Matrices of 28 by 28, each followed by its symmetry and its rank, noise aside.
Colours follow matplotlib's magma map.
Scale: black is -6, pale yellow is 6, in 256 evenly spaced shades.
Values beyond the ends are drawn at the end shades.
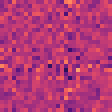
no symmetry, rank three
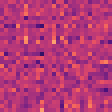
antisymmetric, rank four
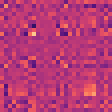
symmetric, rank three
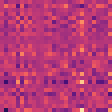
no symmetry, rank three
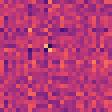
no symmetry, rank three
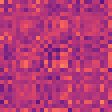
symmetric, rank three
